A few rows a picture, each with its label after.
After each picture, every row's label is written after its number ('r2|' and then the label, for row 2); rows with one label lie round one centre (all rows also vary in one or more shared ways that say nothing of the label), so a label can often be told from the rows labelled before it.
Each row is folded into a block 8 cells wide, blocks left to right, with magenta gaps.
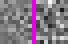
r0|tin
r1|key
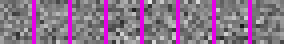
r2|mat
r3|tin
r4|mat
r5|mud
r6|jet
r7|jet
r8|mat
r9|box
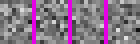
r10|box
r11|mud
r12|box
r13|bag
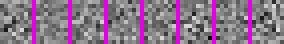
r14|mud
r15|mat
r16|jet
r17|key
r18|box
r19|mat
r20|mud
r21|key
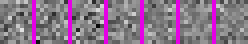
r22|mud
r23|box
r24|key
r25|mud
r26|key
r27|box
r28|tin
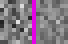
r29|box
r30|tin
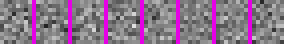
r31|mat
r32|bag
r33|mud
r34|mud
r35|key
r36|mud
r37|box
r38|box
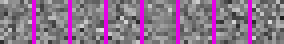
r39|key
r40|mat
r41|key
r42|mud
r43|bag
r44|jet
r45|mud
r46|tin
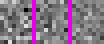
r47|key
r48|bag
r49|bag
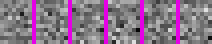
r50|mat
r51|mat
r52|bag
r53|bag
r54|key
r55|bag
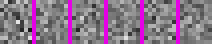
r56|jet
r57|tin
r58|mud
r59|bag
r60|key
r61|bag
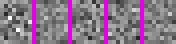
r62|mat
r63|box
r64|key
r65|bag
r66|mud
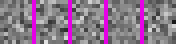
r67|mud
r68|jet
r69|jet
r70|box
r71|box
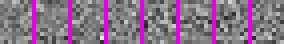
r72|key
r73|tin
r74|jet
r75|mud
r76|box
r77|mud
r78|key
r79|mud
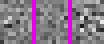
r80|box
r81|tin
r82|bag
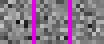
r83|tin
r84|key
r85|mat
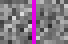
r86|box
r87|key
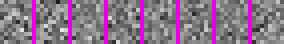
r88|tin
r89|key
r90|bag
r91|box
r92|mud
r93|mat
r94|tin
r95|mud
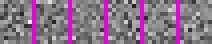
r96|mat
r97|key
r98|tin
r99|jet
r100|key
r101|jet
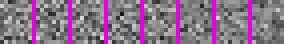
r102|box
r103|mat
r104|jet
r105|mat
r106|box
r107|mud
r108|mat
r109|jet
